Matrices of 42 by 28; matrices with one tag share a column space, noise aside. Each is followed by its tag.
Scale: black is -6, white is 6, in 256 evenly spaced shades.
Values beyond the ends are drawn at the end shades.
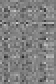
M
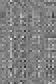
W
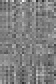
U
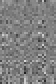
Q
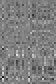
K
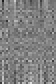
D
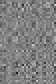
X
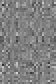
X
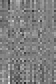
D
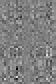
K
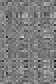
W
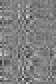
K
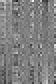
U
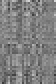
U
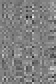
K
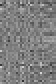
X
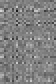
M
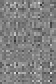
X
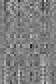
U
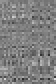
K
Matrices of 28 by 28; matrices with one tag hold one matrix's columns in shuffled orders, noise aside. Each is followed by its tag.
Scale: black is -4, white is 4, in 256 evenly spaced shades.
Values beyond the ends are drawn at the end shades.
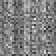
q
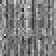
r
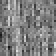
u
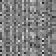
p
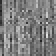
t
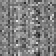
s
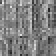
r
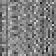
s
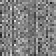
s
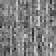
u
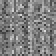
q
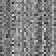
p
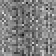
s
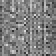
q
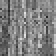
t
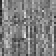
t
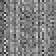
p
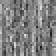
u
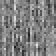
u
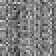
s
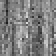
t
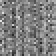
s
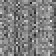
s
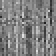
t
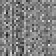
s
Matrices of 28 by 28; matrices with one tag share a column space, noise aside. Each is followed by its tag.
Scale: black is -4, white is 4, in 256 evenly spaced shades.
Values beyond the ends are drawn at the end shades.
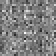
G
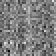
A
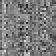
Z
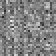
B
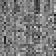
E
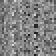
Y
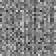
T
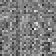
T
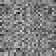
Z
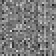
A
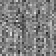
B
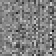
A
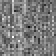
E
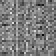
Z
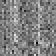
A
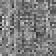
B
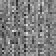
E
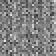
Y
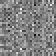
Z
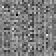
Z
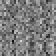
G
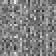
G
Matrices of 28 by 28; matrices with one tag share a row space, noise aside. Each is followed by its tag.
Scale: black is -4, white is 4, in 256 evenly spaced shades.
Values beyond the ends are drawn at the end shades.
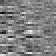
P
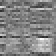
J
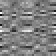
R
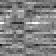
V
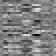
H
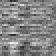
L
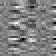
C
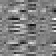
C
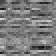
J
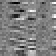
C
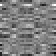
R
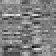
H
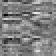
H
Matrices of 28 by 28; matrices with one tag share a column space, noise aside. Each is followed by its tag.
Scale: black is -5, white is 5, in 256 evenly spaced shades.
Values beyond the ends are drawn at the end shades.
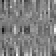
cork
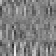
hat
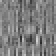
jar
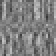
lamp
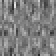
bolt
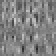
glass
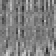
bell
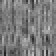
jar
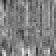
bell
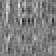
glass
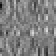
bolt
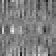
cork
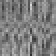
lamp
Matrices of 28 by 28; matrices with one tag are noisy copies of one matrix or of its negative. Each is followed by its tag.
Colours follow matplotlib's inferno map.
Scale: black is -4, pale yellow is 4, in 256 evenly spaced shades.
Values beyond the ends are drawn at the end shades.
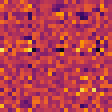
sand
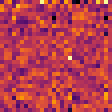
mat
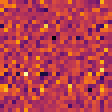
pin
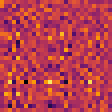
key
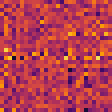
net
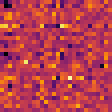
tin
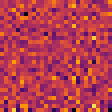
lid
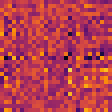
net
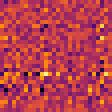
pin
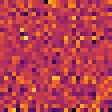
lid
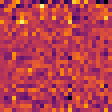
mat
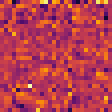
mat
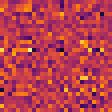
sand
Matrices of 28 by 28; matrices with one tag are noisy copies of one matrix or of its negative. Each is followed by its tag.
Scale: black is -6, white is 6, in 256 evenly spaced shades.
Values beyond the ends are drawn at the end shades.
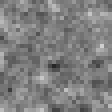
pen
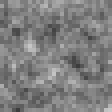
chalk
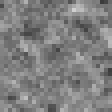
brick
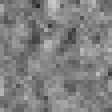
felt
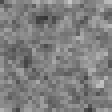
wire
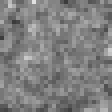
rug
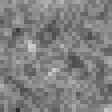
chalk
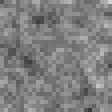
wire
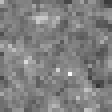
wire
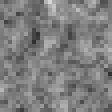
felt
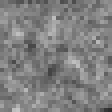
chalk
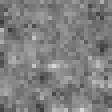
pen
